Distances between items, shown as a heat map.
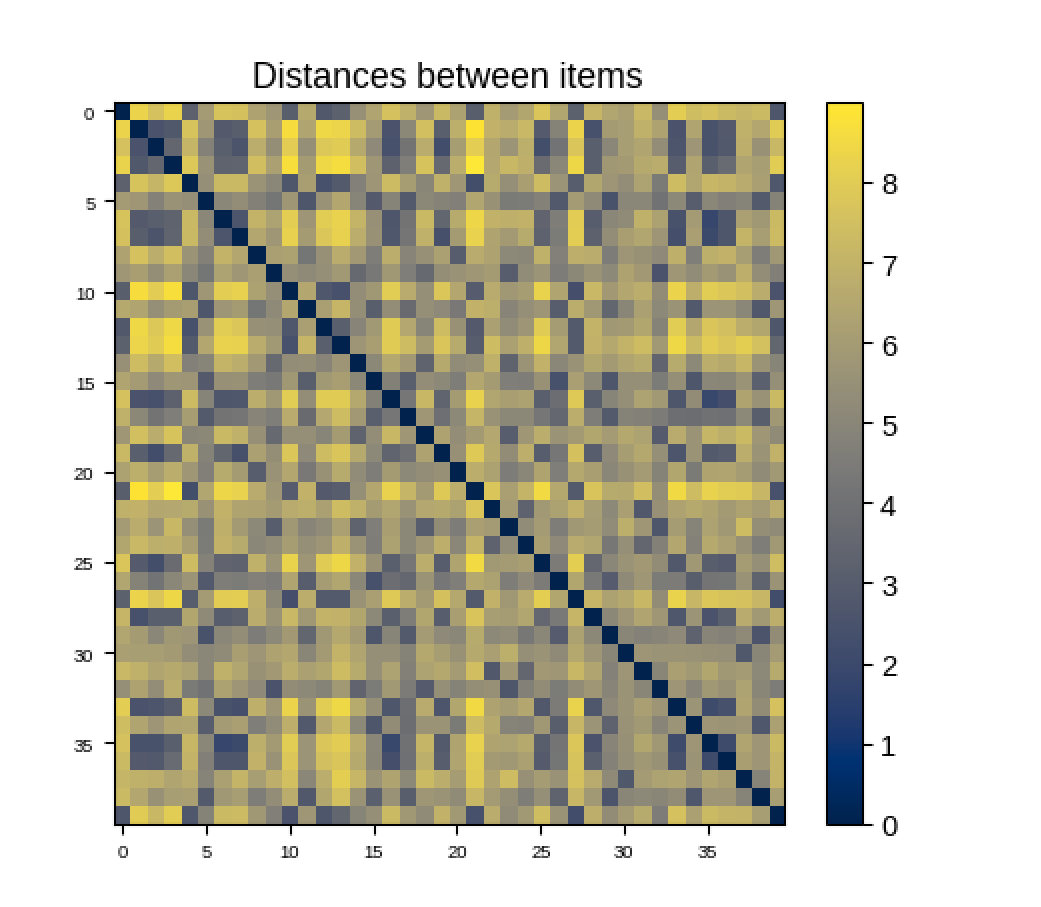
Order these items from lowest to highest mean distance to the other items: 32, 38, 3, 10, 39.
32, 38, 39, 3, 10
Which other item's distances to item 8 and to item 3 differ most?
1
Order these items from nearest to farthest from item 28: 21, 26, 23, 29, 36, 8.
36, 26, 29, 23, 8, 21
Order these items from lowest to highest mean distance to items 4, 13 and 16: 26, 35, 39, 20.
39, 26, 35, 20
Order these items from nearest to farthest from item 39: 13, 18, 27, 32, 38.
27, 13, 32, 18, 38
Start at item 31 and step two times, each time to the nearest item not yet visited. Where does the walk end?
24
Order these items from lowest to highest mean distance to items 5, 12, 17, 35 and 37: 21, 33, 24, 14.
33, 24, 14, 21
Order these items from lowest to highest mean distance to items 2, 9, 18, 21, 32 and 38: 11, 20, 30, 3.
11, 20, 30, 3
